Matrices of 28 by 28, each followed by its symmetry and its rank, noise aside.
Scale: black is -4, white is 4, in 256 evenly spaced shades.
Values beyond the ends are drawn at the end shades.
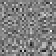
no symmetry, rank five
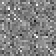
symmetric, rank four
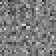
no symmetry, rank five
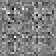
antisymmetric, rank four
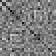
symmetric, rank five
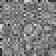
symmetric, rank four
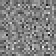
symmetric, rank four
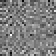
no symmetry, rank four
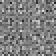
antisymmetric, rank four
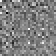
no symmetry, rank four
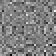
antisymmetric, rank four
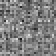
antisymmetric, rank four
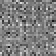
antisymmetric, rank four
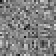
symmetric, rank five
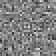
antisymmetric, rank six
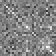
symmetric, rank five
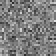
no symmetry, rank five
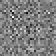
no symmetry, rank five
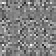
no symmetry, rank four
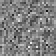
no symmetry, rank six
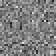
no symmetry, rank six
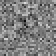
no symmetry, rank six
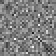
symmetric, rank six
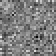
symmetric, rank four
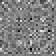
symmetric, rank four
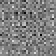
no symmetry, rank six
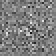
no symmetry, rank five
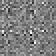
no symmetry, rank four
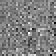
antisymmetric, rank six
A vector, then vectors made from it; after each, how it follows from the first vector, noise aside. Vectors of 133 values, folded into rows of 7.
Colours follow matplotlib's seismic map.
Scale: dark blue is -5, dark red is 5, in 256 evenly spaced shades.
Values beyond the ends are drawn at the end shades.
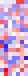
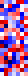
scaled up.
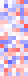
shrunk.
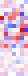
reversed, negated, partly zeroed.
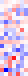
negated, partly zeroed.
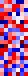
negated, scaled up.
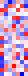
wrapped around.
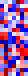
scaled up.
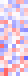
shrunk.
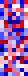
wrapped around, scaled up.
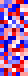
scaled up.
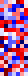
scaled up.
